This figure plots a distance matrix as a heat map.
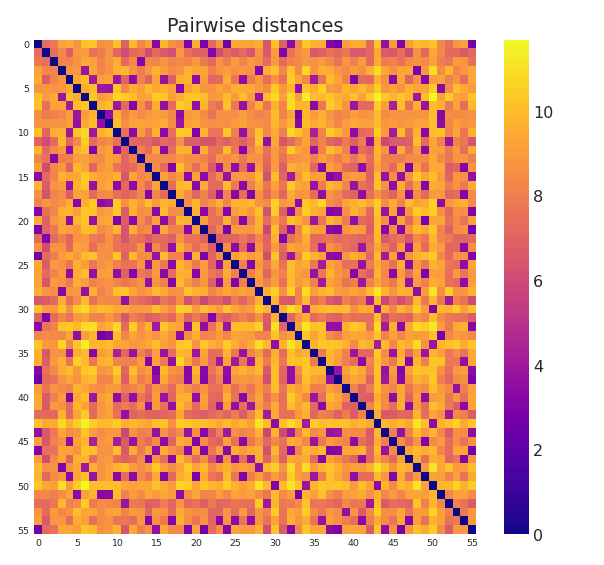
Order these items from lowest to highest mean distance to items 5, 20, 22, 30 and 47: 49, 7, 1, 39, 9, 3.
1, 49, 7, 9, 39, 3
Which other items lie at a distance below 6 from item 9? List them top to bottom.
5, 8, 18, 33, 51
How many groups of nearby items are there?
10
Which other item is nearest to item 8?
33
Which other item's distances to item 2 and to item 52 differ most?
13
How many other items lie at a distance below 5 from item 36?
8
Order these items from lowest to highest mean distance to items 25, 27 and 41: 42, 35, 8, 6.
35, 42, 8, 6
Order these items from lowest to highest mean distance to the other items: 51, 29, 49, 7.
29, 49, 7, 51
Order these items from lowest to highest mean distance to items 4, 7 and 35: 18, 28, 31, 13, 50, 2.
31, 13, 2, 28, 50, 18
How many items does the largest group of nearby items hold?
11
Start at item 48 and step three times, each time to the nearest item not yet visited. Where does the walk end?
6
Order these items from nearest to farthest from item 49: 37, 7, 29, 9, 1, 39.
7, 1, 29, 39, 9, 37
